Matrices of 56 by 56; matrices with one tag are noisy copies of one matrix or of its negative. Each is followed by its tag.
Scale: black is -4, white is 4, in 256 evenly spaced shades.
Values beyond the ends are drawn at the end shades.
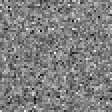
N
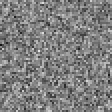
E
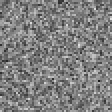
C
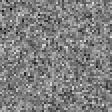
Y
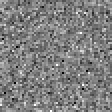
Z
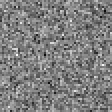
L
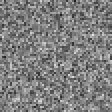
N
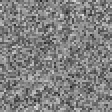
N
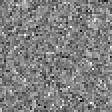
Z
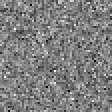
C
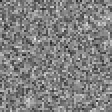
L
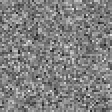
L
